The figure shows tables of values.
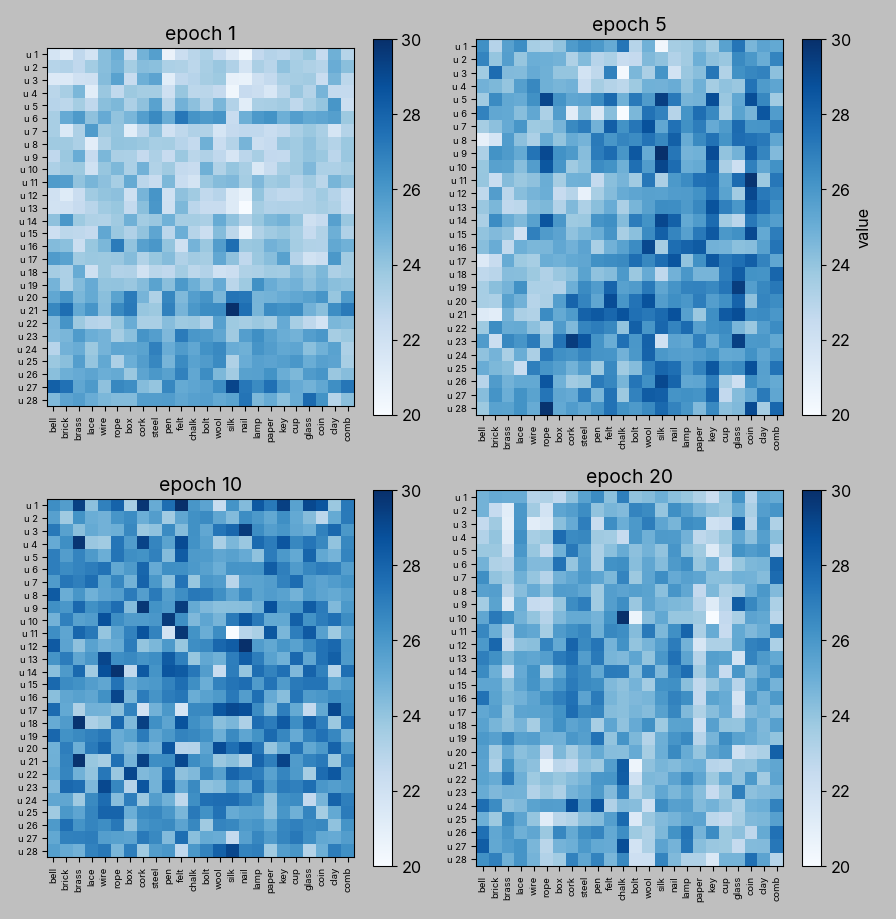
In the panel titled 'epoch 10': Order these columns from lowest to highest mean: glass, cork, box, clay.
box, clay, glass, cork
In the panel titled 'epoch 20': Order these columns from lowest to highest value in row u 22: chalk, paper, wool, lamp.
wool, paper, lamp, chalk
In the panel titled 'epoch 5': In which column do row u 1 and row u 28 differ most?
silk
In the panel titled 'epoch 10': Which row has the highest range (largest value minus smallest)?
u 11
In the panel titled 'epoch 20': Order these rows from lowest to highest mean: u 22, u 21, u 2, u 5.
u 21, u 5, u 2, u 22
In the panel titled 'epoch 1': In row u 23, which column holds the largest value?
felt
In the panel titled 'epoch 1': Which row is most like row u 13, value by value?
u 12
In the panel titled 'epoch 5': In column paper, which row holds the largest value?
u 16
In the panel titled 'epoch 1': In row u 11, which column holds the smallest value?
chalk
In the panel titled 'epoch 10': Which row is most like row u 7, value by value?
u 27
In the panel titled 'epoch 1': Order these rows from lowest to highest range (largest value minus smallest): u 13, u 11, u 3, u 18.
u 18, u 11, u 3, u 13
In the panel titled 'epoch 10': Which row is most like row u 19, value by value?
u 6
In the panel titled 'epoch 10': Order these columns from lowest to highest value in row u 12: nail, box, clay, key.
key, box, clay, nail
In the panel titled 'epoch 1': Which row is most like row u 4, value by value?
u 9
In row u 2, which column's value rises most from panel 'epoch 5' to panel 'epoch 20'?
bolt
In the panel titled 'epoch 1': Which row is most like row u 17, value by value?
u 14
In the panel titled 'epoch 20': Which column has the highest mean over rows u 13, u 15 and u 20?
nail
